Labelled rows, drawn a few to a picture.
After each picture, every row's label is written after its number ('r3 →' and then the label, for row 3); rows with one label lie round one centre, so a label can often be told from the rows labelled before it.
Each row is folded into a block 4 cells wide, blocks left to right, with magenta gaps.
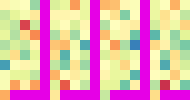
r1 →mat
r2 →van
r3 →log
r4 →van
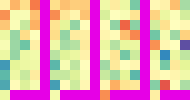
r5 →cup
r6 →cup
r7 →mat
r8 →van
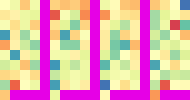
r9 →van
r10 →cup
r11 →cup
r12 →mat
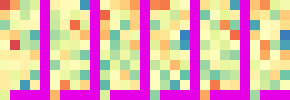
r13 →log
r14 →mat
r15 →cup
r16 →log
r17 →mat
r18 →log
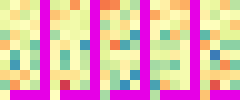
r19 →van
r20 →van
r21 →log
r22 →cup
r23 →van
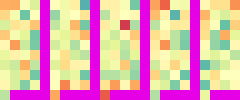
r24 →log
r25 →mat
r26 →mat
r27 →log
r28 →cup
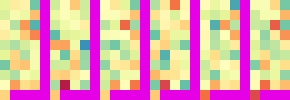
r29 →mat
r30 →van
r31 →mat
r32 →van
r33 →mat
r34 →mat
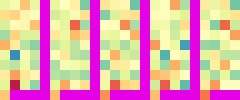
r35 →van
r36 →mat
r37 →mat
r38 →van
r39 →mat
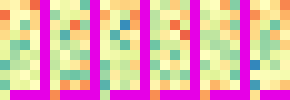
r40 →cup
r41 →mat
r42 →cup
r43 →mat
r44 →mat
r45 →cup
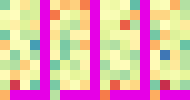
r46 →van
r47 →cup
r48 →mat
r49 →van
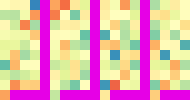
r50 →mat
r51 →log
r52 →van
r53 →van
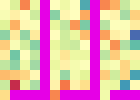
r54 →van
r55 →mat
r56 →log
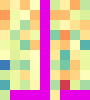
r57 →cup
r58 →van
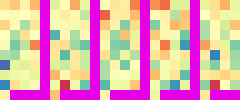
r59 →cup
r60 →van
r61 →cup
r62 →log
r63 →van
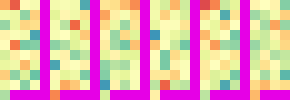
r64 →log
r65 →mat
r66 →cup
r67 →van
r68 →log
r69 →mat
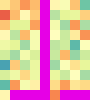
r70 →cup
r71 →mat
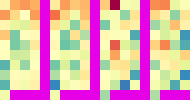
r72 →cup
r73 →cup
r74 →log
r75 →log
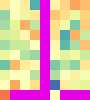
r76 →mat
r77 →cup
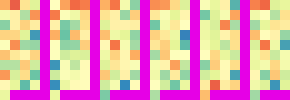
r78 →log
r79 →cup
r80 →log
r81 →log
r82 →mat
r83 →log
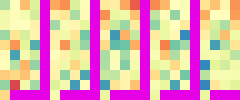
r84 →van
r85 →log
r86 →cup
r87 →log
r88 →cup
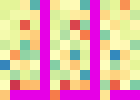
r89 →mat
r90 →mat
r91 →van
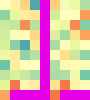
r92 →mat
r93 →mat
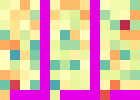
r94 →van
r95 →cup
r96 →mat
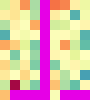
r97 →van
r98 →log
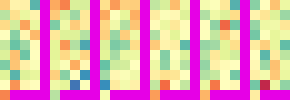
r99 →mat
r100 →log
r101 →cup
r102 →van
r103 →mat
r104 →van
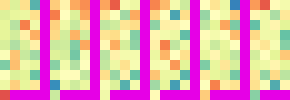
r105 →mat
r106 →cup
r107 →log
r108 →log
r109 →mat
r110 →log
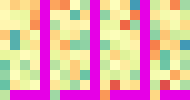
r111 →cup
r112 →log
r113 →mat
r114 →van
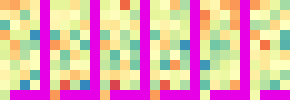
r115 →log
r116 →van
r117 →van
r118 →van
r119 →cup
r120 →log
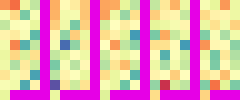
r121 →log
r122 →cup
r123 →log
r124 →van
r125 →van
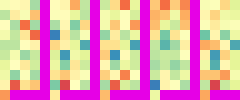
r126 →mat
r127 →van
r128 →van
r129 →cup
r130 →van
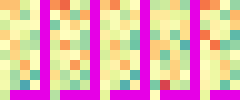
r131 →log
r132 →log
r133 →log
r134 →van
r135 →log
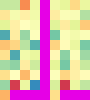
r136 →van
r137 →van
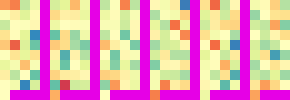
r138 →log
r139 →van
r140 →van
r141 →mat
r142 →log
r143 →mat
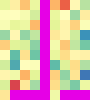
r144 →van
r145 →log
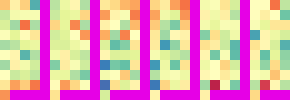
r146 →mat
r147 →mat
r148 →cup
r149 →cup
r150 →van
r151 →van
